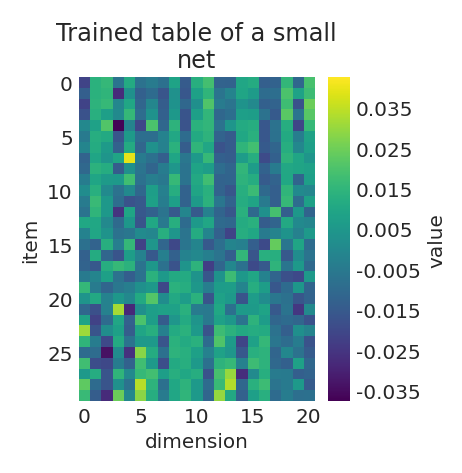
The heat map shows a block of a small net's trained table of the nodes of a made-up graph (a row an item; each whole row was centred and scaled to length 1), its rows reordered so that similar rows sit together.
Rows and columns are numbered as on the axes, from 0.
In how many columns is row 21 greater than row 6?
8
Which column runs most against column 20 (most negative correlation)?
9
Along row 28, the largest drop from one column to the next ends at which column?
14
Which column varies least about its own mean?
10
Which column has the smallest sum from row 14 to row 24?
11
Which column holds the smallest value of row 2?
0
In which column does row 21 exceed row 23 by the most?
3
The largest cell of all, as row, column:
7, 4
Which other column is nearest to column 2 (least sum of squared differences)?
20
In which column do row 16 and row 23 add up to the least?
18
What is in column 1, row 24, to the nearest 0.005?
-0.005
